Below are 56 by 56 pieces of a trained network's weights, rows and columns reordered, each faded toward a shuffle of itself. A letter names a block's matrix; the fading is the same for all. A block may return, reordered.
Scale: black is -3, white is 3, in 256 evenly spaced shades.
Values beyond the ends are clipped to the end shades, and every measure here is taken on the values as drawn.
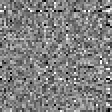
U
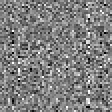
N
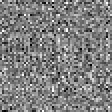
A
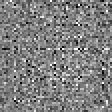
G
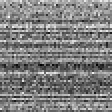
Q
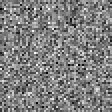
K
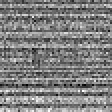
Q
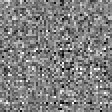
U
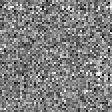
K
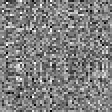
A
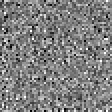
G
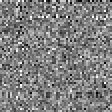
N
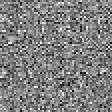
G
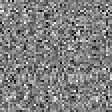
G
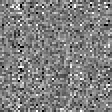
U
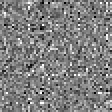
U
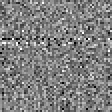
K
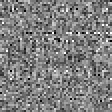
K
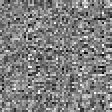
A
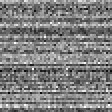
Q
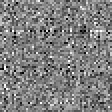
G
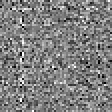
N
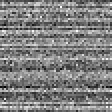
Q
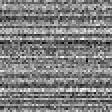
Q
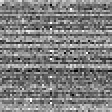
Q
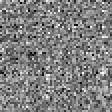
K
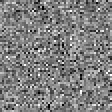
G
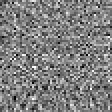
N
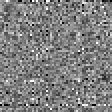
U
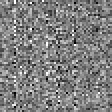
N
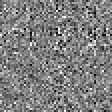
U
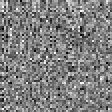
A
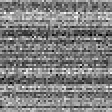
Q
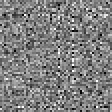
N
